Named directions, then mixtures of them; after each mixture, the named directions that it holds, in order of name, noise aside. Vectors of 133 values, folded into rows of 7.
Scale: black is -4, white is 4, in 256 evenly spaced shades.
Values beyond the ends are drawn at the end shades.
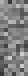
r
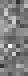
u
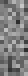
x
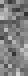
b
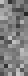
b, r.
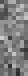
b, x.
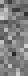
b.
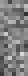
r.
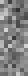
b, u.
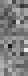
r, u, x.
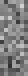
x.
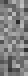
x.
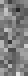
b, u.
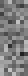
r, x.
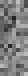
u.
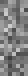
r, u, x.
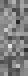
u, x.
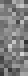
r, x.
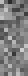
b.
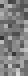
b, x.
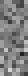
r, u, x.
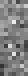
b, r, u.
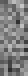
x.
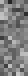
b, r.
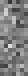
b, r, u.
